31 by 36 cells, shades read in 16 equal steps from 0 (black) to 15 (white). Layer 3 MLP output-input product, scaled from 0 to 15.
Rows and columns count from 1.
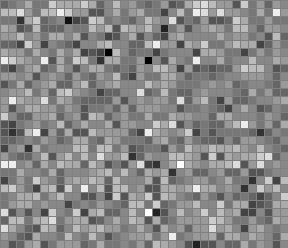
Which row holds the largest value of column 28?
2
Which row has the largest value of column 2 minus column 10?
13
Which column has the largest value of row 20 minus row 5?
34
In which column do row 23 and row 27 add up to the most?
19
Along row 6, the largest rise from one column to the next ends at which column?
4
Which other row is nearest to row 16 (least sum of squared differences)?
9
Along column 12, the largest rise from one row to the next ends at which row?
3
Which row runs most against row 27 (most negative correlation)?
18
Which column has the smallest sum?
14
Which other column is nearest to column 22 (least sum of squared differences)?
30
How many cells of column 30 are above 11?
2
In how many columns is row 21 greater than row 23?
18
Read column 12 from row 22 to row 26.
9 11 8 5 7
